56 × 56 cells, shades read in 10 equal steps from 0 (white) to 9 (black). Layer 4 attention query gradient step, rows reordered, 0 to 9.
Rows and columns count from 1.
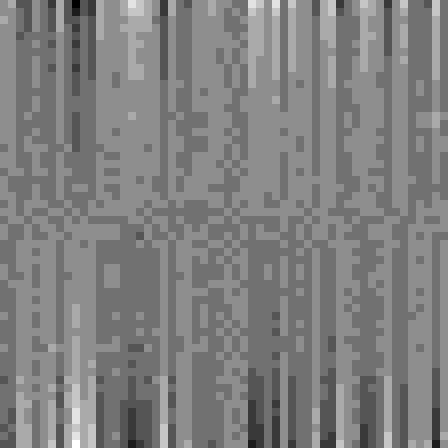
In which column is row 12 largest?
10
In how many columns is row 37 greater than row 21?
26
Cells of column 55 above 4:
29
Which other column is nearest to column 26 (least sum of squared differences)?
25
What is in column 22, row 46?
5
